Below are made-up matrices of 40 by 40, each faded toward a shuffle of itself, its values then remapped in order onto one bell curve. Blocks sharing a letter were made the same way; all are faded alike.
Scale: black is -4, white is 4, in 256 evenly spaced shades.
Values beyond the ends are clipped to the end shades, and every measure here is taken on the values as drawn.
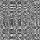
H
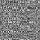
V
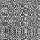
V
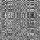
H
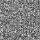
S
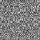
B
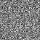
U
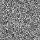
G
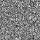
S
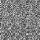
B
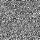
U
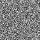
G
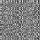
H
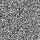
G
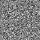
S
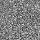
S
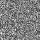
G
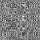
V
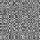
H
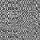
H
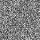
G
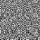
V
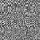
V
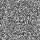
S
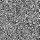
S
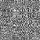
B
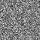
G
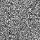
G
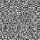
B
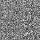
S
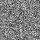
G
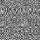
V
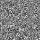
S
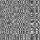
H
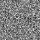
S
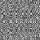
V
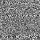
U
